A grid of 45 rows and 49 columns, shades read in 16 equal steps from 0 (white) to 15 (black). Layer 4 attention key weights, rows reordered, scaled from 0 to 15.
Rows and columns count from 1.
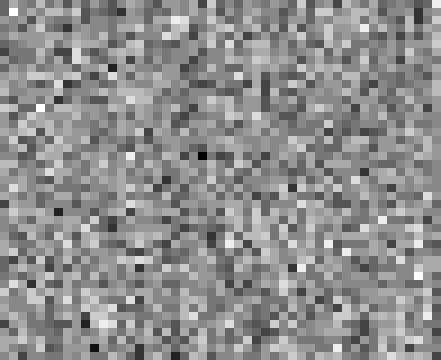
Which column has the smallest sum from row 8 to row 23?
7
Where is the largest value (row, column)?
20, 23
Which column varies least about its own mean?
42
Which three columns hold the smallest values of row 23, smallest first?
40, 24, 37
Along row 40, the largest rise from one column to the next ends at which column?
49
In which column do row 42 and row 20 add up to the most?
30
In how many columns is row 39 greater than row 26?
22
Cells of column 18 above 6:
26
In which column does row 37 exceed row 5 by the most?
34
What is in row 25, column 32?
4
